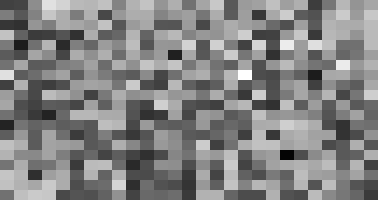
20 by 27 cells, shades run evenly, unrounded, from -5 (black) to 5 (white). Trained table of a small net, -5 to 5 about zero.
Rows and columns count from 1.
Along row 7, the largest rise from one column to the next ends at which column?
25
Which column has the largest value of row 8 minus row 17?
18
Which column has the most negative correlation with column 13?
3
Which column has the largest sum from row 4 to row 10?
27
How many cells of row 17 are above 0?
14
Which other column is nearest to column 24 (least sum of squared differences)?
17
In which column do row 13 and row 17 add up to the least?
10
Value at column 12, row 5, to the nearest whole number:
1
